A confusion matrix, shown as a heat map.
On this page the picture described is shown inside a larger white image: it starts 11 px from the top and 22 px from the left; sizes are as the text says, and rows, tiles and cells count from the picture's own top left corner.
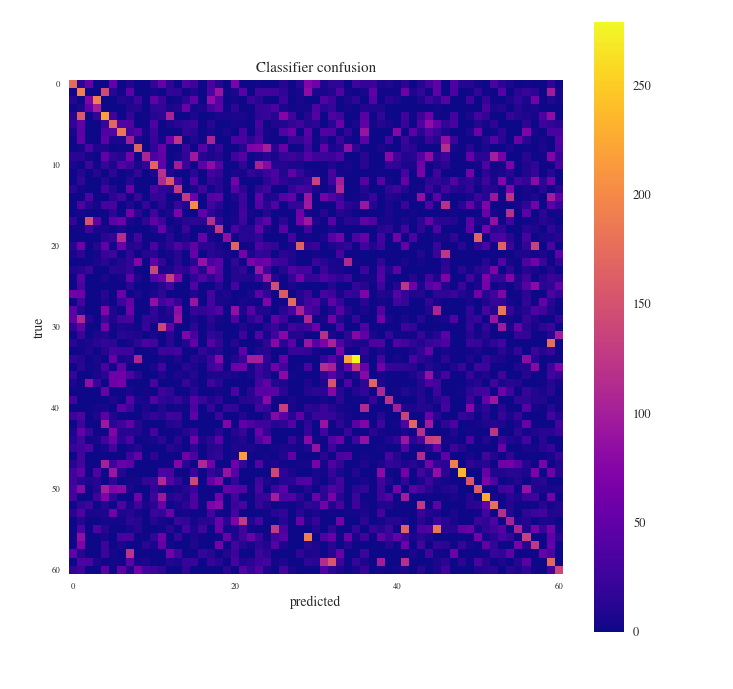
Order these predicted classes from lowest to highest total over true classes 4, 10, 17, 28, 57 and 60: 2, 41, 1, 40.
40, 41, 2, 1
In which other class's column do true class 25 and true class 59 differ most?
32
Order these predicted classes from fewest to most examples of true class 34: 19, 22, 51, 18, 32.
19, 51, 32, 18, 22
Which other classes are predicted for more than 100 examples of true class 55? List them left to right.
25, 41, 45
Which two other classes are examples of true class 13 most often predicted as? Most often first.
33, 54
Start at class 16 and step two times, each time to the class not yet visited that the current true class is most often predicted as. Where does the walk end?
21
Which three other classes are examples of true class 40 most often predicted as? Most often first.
26, 36, 49
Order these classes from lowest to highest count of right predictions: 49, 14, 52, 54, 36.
36, 54, 14, 49, 52
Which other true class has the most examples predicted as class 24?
8
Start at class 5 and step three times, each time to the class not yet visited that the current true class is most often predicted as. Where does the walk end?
30
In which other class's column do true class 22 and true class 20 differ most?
28
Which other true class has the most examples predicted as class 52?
43
